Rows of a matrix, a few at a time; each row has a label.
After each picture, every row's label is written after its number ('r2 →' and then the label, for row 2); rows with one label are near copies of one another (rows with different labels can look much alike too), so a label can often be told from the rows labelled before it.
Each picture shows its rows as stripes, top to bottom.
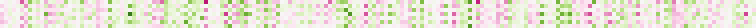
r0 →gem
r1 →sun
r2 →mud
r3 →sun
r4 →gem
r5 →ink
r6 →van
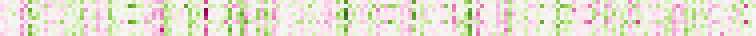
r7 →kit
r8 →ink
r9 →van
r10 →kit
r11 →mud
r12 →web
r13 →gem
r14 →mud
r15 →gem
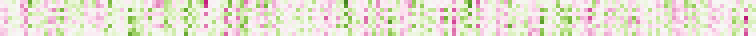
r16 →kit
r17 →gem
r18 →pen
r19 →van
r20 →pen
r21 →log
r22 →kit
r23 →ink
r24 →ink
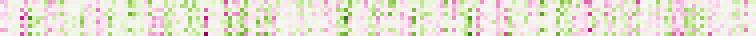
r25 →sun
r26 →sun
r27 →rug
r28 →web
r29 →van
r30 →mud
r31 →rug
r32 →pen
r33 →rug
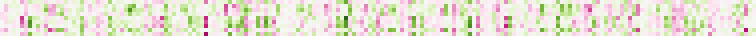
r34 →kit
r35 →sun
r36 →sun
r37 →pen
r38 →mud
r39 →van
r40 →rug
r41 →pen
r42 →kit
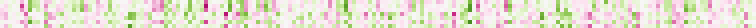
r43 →mud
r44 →gem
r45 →gem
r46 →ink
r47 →sun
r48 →rug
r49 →sun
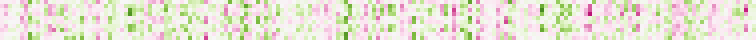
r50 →rug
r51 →pen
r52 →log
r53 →sun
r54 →mud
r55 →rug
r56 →sun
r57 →pen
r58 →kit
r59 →kit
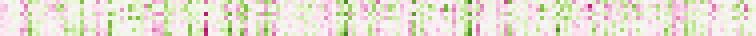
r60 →kit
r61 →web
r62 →pen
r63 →kit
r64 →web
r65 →kit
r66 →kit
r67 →gem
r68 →kit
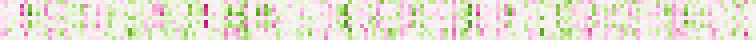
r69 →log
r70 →gem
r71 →rug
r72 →rug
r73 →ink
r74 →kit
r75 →van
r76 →pen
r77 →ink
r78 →pen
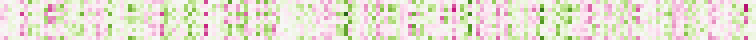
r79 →gem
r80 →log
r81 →log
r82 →mud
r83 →pen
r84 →log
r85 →mud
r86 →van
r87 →mud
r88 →log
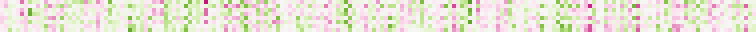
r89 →gem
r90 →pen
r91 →van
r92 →gem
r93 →pen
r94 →kit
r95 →sun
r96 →sun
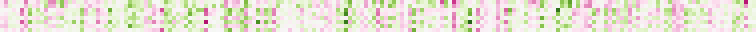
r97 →log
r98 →sun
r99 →rug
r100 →van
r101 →sun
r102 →van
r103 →ink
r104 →mud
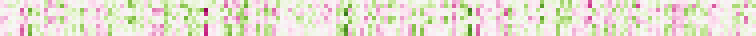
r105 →sun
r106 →pen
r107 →gem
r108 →kit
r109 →ink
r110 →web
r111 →rug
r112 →van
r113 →van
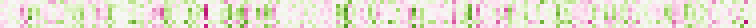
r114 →log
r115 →kit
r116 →mud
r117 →mud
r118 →van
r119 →ink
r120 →kit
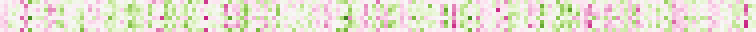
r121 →gem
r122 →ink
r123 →sun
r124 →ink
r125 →van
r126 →pen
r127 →ink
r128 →rug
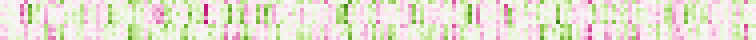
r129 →log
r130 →van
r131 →rug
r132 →gem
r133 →rug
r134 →rug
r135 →ink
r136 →log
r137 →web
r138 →sun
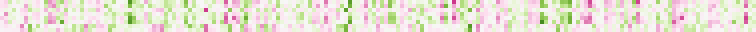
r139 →sun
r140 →pen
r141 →kit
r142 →sun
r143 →sun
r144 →log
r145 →gem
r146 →gem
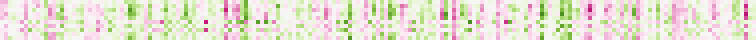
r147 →sun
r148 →ink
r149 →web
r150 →pen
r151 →pen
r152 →mud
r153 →sun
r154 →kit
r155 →log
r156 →sun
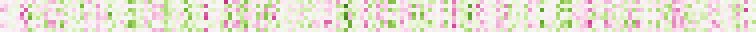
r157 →sun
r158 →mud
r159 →ink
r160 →van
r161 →van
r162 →web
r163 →sun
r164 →gem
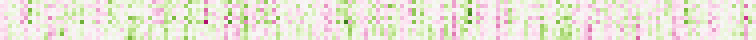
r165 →van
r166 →pen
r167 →kit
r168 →kit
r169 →ink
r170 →kit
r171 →sun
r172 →pen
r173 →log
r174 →sun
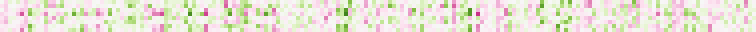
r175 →sun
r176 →sun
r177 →van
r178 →gem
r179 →pen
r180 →ink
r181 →rug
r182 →gem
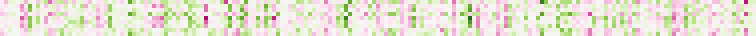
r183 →log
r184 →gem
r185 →kit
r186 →pen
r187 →mud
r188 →gem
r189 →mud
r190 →pen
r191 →web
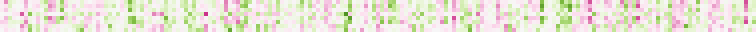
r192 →sun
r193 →log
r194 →log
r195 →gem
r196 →log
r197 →ink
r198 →rug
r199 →rug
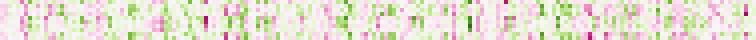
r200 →gem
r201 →log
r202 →web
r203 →log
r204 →rug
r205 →gem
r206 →rug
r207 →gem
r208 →web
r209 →web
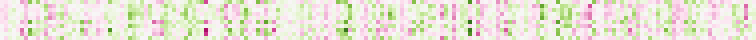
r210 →rug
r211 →log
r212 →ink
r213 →pen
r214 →log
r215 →gem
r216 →log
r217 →van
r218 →rug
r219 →pen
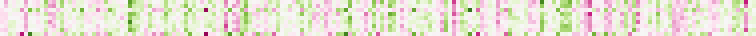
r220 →log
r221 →sun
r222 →kit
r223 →sun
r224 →web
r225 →sun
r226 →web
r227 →ink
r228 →van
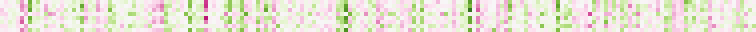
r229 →rug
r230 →rug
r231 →gem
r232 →sun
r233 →gem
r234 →van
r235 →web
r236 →mud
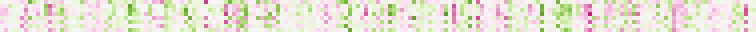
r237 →rug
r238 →sun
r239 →ink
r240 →sun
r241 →mud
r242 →ink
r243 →mud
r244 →log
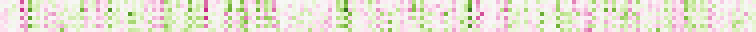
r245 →van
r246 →kit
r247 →van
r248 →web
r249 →gem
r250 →web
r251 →gem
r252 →web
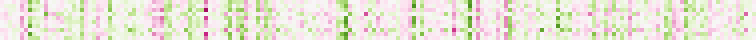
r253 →rug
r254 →van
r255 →rug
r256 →sun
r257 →mud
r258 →mud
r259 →rug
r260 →ink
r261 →van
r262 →mud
